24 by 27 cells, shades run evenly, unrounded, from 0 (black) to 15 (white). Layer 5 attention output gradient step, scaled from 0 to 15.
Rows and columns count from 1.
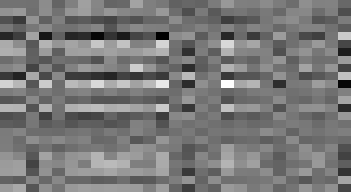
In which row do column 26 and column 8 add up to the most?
11
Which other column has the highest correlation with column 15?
27
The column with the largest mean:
18
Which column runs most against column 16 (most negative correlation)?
22
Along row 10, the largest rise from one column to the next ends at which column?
3
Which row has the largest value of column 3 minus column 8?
5
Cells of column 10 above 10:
4
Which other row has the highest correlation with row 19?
9
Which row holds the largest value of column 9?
21
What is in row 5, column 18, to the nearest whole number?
2
